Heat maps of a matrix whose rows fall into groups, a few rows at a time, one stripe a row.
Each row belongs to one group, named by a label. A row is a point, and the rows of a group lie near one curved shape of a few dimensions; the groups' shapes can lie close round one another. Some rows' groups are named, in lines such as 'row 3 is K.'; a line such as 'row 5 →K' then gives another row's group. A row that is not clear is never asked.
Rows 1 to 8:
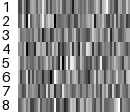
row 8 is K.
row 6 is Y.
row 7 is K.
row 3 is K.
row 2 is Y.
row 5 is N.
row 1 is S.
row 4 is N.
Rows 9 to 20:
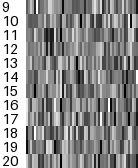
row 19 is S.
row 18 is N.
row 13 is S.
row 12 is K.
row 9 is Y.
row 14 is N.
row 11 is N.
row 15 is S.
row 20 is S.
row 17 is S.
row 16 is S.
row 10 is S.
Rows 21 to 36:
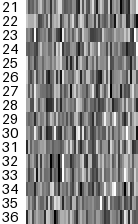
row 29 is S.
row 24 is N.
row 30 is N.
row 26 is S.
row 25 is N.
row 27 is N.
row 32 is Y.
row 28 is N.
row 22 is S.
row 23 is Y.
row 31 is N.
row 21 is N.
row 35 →S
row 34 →S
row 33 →Y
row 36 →S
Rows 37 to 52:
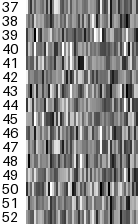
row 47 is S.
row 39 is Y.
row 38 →N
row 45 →N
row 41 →N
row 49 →S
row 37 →S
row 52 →N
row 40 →S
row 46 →Y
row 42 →N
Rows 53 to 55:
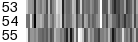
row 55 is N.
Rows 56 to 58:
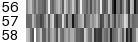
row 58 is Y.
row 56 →S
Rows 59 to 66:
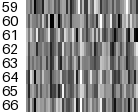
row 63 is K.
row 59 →N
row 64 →Y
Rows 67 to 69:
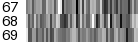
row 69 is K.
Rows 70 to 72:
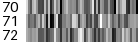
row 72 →N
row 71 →K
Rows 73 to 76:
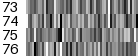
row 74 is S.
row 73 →S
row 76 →N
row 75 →Y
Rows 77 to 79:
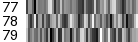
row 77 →S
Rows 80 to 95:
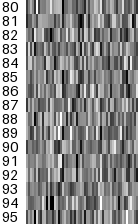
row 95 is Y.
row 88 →N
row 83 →N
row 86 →N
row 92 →S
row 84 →S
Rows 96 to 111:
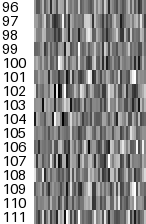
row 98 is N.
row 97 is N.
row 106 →S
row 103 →S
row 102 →K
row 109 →K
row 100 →Y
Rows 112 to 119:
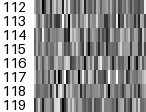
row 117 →K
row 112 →N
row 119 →S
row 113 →S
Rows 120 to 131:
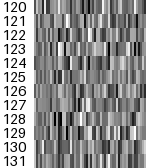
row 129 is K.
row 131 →N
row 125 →K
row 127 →N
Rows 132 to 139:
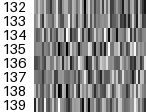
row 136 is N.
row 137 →S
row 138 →K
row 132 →S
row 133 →S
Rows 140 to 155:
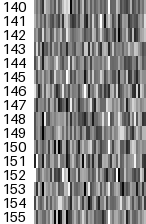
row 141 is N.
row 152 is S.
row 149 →S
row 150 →K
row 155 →K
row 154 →Y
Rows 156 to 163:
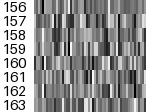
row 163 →N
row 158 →N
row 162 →Y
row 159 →S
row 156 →S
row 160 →Y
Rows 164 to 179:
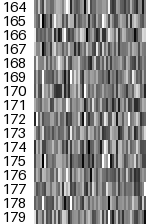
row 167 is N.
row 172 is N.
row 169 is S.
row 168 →Y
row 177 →N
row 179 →S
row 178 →S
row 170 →N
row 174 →N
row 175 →Y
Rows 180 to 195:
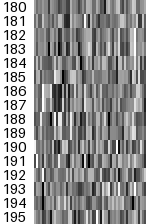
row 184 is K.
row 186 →N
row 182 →K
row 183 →K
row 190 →S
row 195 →N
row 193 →Y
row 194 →S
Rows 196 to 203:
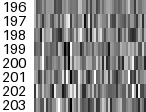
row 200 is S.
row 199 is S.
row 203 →Y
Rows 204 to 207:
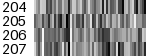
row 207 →S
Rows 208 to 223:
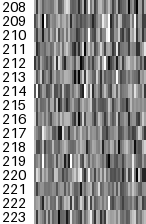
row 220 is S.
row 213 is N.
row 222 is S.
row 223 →Y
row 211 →N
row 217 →N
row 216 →N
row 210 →Y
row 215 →K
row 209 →Y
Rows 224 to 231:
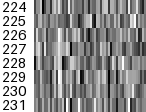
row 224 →N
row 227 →Y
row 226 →Y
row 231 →K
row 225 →K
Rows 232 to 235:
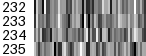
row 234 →N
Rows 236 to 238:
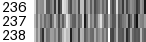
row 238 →S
